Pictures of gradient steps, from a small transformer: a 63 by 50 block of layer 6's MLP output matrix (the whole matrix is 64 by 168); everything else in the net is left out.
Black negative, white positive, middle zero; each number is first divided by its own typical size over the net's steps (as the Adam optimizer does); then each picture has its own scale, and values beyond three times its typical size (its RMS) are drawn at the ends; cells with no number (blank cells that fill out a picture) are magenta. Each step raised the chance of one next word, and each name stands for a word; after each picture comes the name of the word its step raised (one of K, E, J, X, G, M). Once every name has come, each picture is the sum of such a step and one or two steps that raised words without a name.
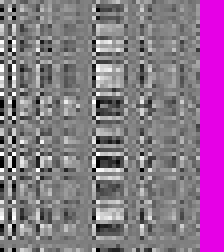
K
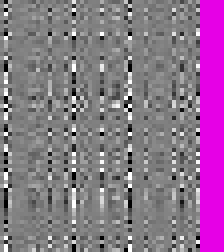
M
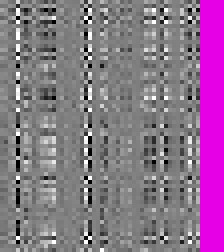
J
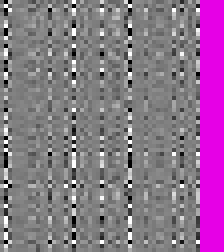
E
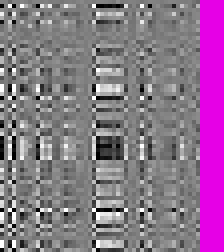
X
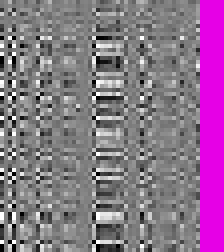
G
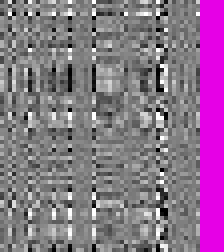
G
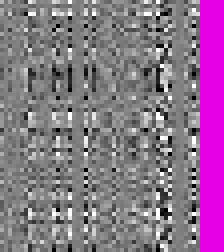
E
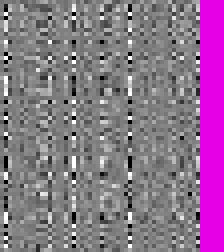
K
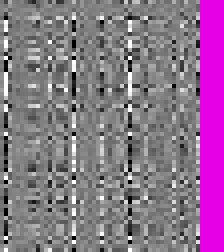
J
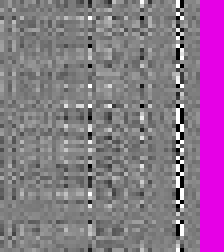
J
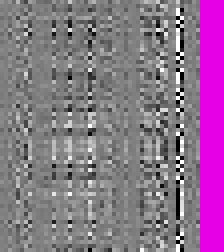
J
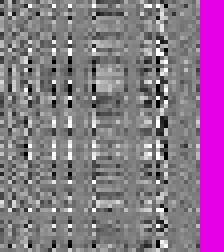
X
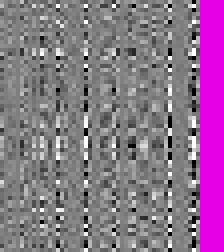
X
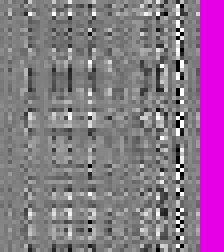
J
